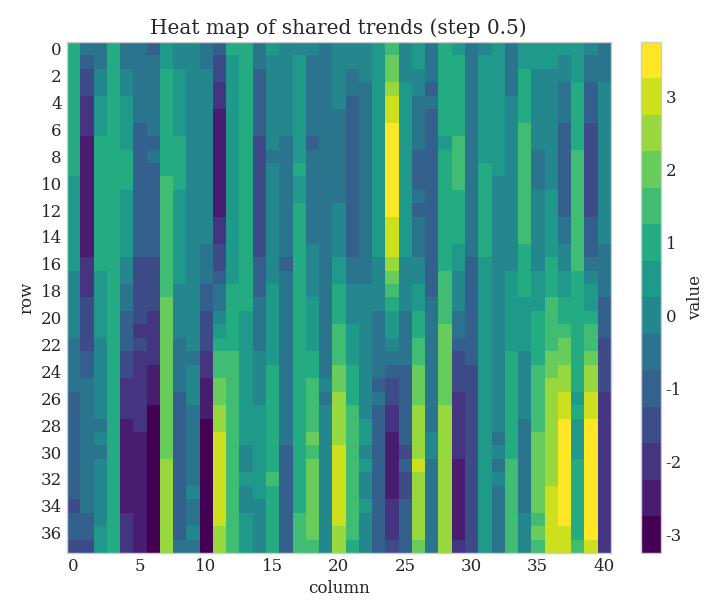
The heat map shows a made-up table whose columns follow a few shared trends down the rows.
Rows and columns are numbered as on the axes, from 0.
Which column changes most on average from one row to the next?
24
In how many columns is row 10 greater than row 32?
19
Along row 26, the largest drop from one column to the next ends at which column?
40
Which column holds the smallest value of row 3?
11
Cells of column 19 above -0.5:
12
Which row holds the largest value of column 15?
32
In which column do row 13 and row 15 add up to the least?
1
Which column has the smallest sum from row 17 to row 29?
6
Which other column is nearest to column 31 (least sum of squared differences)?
13
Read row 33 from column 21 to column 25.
1.5 0 -1 -2.5 -1.5
